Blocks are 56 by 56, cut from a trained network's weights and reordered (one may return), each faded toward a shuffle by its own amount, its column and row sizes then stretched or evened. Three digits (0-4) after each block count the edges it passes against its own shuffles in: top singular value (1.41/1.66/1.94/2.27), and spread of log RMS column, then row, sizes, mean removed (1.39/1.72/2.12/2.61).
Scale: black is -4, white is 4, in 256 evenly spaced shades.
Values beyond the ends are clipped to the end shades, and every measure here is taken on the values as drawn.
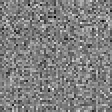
2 0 0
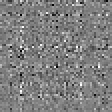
1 3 4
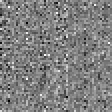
1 4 0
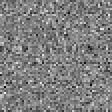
2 0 1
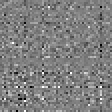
2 2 4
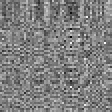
4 1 0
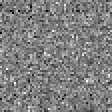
1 1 0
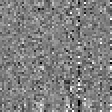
3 4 1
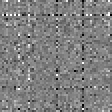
3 3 3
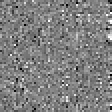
1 3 0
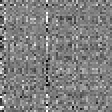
4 4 2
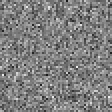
0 0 1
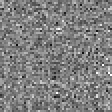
2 0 1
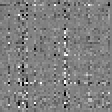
1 4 3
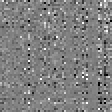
0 4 3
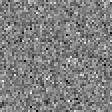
0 1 0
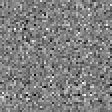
1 1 2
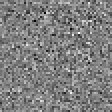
0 1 2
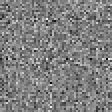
2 2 2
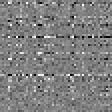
4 3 4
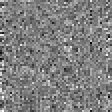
2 3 0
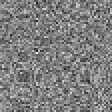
3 0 0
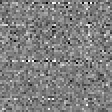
2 1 3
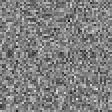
3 0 0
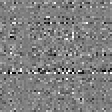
3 3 4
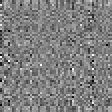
4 3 2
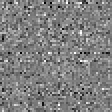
0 2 4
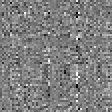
3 3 2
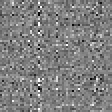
2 3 3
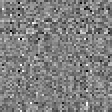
3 1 3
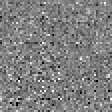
1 3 3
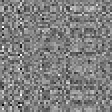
4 2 1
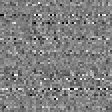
2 0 4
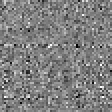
2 3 3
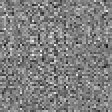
3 3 0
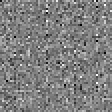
1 3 1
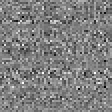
3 1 4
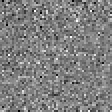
0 1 2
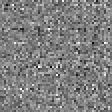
0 3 3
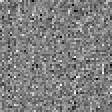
1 2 0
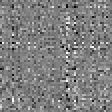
0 4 3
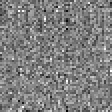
2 1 1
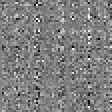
0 4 3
